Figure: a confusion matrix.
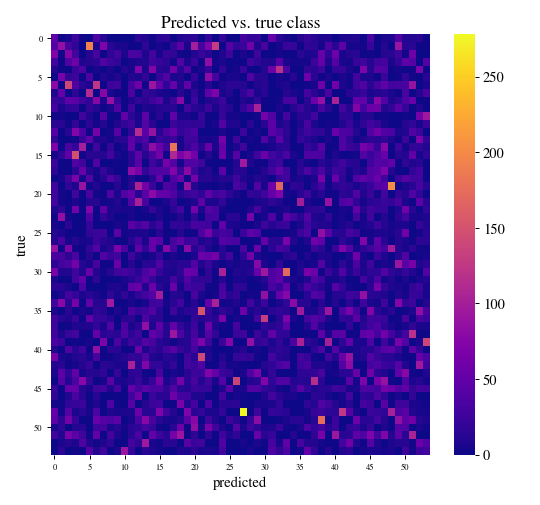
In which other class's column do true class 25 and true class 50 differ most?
20
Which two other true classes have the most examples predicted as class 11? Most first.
42, 17
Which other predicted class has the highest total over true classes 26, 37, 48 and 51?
27
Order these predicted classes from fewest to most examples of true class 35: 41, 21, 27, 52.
41, 27, 52, 21
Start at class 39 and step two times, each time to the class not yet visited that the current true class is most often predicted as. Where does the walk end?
10
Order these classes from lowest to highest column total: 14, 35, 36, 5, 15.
35, 36, 5, 15, 14
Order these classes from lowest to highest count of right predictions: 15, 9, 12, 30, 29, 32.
32, 9, 15, 29, 30, 12
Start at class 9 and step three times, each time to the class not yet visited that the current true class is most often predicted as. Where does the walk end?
38
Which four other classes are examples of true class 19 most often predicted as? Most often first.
48, 32, 12, 4
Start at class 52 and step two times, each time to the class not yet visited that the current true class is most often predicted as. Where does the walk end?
24
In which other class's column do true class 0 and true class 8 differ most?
40
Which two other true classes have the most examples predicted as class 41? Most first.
48, 27
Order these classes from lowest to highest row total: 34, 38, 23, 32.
23, 32, 34, 38
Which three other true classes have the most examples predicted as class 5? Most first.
1, 7, 22
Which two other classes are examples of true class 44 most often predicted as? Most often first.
26, 37
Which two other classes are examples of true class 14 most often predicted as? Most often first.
17, 4
